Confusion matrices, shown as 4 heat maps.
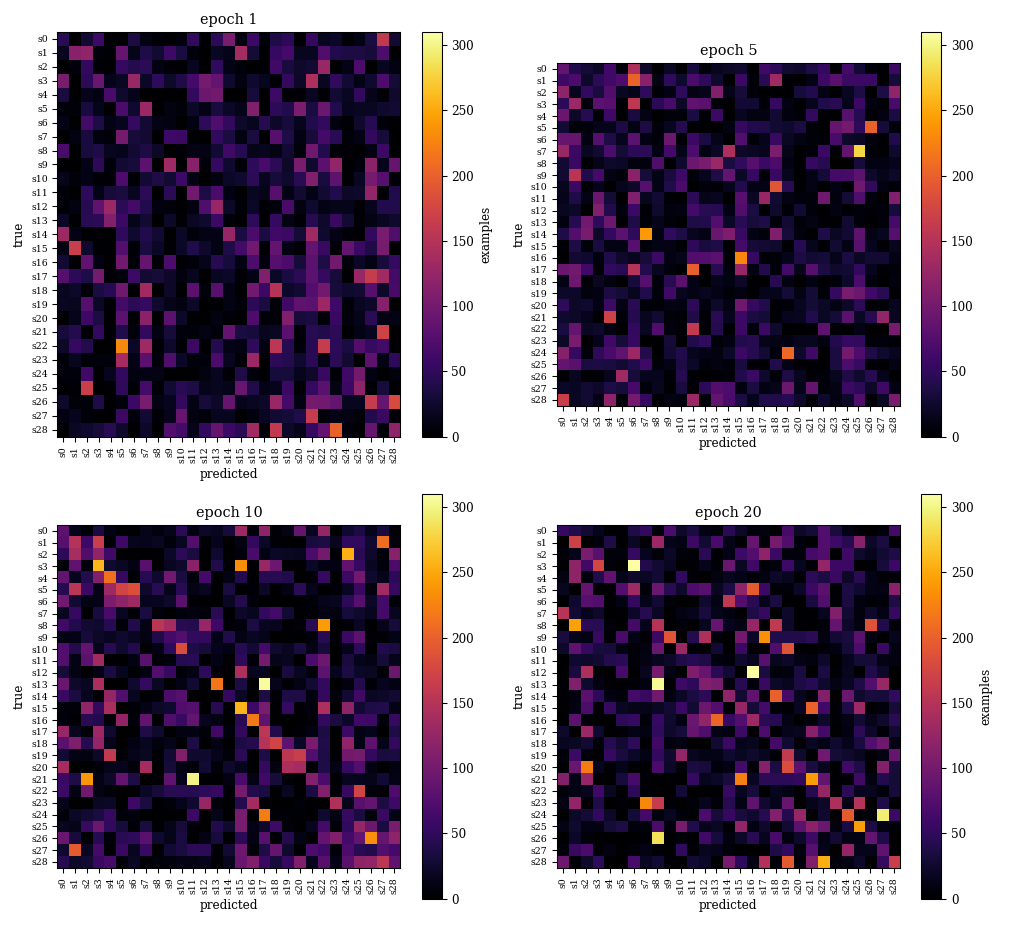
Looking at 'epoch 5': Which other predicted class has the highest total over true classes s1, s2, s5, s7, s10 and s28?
s25
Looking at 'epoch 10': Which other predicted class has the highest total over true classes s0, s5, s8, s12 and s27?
s22
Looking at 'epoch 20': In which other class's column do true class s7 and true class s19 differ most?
s0
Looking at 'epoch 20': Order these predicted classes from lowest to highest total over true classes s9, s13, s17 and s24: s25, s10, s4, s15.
s4, s10, s25, s15
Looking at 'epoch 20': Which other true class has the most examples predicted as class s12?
s9
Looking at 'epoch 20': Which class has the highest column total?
s8
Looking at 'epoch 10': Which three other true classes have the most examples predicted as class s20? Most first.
s19, s28, s0
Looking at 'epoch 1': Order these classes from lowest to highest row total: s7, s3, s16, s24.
s24, s7, s16, s3
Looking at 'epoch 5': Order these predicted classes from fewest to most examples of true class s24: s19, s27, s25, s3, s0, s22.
s22, s27, s3, s25, s0, s19
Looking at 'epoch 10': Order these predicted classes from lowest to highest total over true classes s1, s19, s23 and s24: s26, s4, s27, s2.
s2, s26, s4, s27
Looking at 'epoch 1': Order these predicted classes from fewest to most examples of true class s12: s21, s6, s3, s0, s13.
s0, s21, s6, s3, s13
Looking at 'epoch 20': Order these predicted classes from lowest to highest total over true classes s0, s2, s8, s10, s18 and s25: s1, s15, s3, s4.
s4, s3, s15, s1
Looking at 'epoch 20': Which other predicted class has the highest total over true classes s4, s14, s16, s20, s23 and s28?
s19
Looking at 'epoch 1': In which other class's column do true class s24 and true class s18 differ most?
s7
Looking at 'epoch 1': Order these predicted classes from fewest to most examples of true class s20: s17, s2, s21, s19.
s17, s21, s2, s19
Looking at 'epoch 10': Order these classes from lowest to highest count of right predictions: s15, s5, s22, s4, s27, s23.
s27, s22, s23, s5, s4, s15
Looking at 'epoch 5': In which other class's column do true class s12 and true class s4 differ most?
s3
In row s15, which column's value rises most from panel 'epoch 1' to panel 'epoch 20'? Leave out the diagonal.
s21
